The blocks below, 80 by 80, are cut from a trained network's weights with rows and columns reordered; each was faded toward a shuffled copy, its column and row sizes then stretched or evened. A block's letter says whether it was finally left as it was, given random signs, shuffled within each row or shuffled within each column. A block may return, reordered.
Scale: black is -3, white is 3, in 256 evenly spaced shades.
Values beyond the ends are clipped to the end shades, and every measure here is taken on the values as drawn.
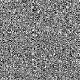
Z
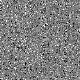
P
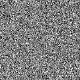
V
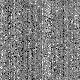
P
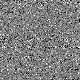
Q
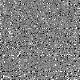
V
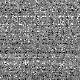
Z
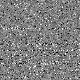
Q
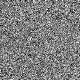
Q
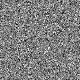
P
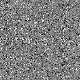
V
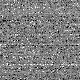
Q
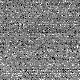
Q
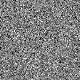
Q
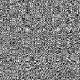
Z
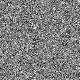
P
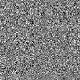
Z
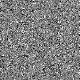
V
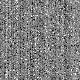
P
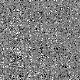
V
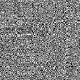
Z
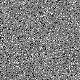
Q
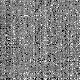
Z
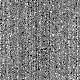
P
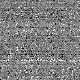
Z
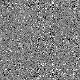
V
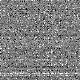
Z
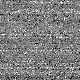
Q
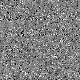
Q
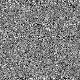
Q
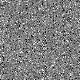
P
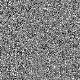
P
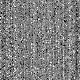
P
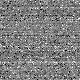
Q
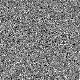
Q
